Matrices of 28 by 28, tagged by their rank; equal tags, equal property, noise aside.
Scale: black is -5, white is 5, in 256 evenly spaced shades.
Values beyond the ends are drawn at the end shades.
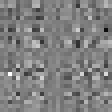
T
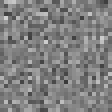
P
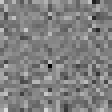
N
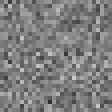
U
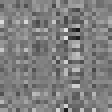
T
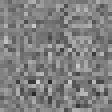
U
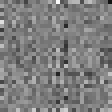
N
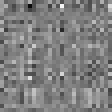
T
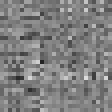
N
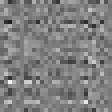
N
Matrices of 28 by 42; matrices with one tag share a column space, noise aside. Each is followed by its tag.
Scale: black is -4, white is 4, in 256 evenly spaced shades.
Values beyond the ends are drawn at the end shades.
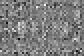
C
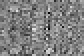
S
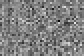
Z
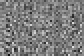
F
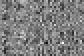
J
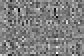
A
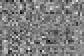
J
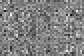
S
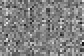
Z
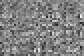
F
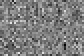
A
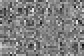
A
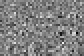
F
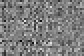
Z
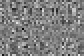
A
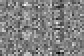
C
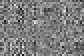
A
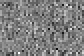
C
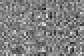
F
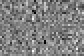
J
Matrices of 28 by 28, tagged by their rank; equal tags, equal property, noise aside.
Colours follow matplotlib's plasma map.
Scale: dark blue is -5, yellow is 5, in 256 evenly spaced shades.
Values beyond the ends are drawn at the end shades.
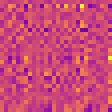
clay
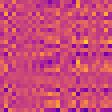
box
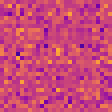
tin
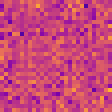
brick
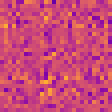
tin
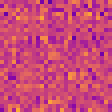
tin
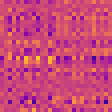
box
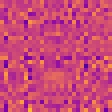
clay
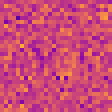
brick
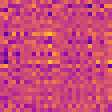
clay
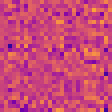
tin
